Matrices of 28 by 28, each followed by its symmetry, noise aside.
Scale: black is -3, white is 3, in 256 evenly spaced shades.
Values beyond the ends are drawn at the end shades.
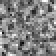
same after a half turn.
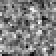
no symmetry.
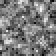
symmetric.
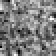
antisymmetric.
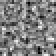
antisymmetric.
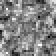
same after a half turn.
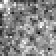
symmetric.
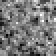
symmetric across the other diagonal.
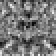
mirrored left to right.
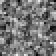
same after a half turn.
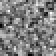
symmetric across the other diagonal.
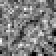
symmetric.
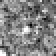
symmetric across the other diagonal.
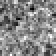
no symmetry.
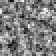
antisymmetric.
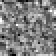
antisymmetric.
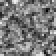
same after a half turn.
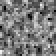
no symmetry.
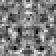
mirrored left to right.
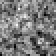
symmetric.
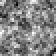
symmetric.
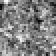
antisymmetric.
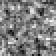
antisymmetric.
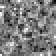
symmetric across the other diagonal.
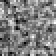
no symmetry.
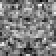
mirrored left to right.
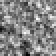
symmetric across the other diagonal.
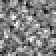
symmetric across the other diagonal.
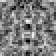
mirrored left to right.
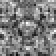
mirrored left to right.
